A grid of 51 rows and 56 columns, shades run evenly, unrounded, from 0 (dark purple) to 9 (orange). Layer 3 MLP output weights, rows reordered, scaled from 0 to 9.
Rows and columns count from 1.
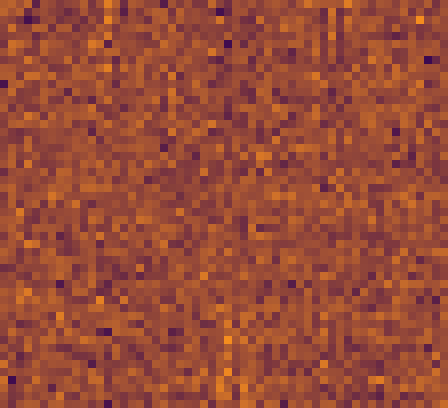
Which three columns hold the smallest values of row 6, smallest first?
29, 14, 31
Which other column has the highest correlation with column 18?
47
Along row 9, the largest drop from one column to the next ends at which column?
15
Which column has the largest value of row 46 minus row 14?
41
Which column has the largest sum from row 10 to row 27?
40
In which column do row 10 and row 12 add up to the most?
22
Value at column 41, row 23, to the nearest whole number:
3
